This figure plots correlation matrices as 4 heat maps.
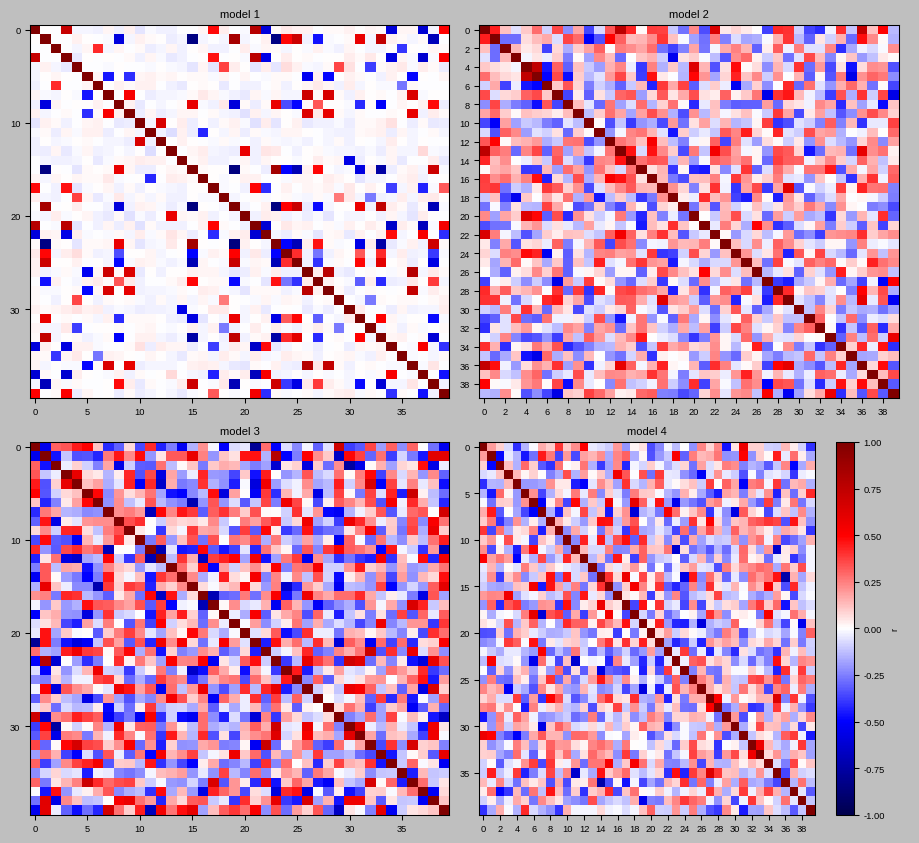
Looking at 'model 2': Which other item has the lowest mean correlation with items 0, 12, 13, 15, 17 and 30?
10
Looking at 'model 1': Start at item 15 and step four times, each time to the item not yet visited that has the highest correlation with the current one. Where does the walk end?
27
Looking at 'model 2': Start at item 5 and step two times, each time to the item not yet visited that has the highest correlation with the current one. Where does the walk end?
20
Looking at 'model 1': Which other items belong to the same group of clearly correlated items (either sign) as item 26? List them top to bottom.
5, 7, 9, 28, 36
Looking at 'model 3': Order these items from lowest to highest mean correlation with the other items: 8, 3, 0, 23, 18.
0, 18, 3, 23, 8
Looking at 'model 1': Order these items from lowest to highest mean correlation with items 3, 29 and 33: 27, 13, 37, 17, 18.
37, 27, 13, 18, 17
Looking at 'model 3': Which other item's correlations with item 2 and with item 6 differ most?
30
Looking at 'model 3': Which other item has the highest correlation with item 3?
4
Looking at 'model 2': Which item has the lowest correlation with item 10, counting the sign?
1
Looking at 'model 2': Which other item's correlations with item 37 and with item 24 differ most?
17
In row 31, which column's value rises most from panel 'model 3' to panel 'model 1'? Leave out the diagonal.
19
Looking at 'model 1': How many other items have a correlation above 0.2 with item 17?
4
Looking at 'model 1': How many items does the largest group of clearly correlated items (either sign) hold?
11
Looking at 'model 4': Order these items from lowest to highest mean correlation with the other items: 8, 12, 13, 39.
39, 12, 13, 8
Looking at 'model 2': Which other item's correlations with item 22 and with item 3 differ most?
13
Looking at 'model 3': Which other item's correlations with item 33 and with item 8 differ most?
38
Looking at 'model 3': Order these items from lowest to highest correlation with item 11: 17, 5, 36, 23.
17, 36, 23, 5
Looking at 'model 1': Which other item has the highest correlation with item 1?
19
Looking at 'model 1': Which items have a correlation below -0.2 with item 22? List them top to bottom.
0, 3, 17, 21, 39
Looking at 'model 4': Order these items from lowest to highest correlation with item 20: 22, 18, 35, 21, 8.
18, 8, 35, 21, 22
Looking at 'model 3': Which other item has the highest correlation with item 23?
1
